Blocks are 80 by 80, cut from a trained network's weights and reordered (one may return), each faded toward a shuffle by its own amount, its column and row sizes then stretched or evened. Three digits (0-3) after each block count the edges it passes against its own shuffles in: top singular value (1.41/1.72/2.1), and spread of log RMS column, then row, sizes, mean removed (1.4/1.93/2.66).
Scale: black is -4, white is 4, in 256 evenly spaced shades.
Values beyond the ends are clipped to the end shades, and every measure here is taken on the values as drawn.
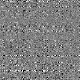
2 2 3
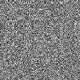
2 1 0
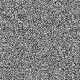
2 0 0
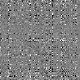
2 3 3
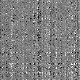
2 3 2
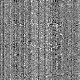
3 2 2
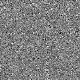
0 1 1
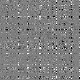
1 3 3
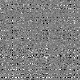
1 2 3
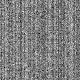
3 0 0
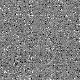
0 2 0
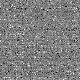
0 0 1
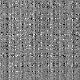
3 2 3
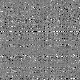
1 0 3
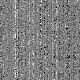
2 3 0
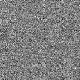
1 1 0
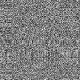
2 1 0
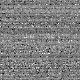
2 0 2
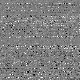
0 0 3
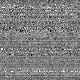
2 0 3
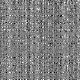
3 1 3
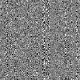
2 3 0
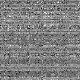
3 1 2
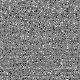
0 1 0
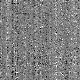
1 2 1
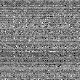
3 1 2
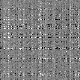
3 2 3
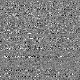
0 1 3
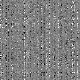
2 3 1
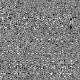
0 1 3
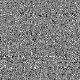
0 1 2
